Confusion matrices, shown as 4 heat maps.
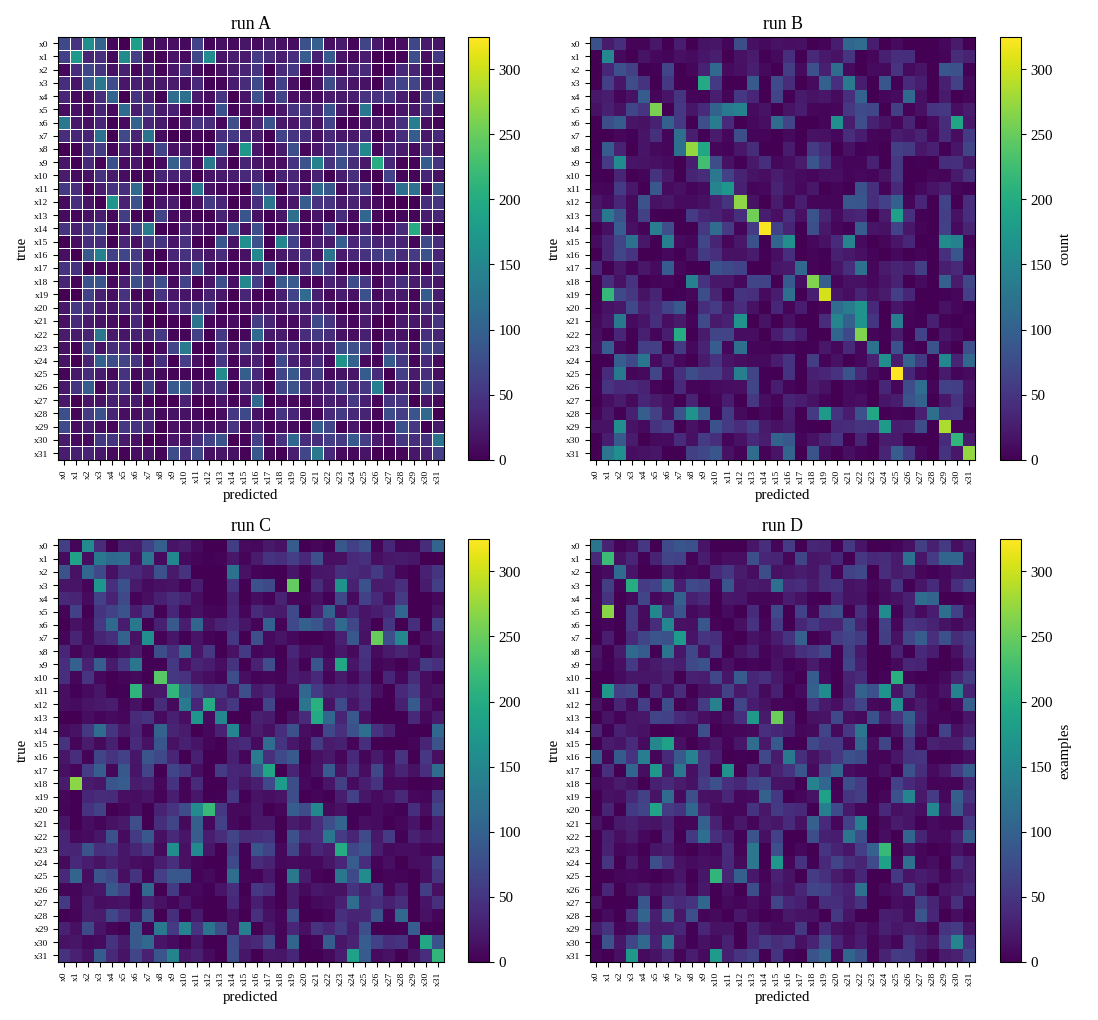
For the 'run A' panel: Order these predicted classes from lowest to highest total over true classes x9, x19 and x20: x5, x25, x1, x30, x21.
x1, x5, x25, x21, x30
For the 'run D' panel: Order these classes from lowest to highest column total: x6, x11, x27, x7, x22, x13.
x11, x27, x7, x13, x22, x6
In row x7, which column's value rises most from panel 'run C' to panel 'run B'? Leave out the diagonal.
x12
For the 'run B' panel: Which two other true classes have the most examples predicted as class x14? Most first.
x18, x9
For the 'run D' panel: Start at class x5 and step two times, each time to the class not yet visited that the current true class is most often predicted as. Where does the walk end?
x26
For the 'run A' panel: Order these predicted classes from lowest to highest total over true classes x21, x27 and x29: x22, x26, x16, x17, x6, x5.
x26, x17, x5, x6, x22, x16
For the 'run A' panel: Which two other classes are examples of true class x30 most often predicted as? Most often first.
x31, x19
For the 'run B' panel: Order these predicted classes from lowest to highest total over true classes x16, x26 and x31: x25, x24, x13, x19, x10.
x19, x24, x25, x10, x13
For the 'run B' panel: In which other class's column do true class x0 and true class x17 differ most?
x6
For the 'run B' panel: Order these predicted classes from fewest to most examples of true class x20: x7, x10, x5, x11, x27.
x27, x11, x5, x10, x7
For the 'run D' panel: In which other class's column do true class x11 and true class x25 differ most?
x10
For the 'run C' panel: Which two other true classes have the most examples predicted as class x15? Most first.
x29, x11
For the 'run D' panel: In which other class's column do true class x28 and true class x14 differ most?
x22
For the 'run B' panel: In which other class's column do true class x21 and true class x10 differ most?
x22
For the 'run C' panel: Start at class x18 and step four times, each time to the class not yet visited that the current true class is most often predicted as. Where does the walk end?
x11
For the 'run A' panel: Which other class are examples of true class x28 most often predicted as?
x30
